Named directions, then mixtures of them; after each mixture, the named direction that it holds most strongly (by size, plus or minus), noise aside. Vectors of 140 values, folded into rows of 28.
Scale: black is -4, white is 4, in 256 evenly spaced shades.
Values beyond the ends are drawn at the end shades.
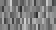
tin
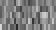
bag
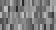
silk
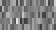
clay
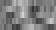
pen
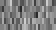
tin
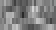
pen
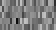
clay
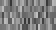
tin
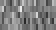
tin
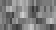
pen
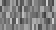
clay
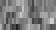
pen
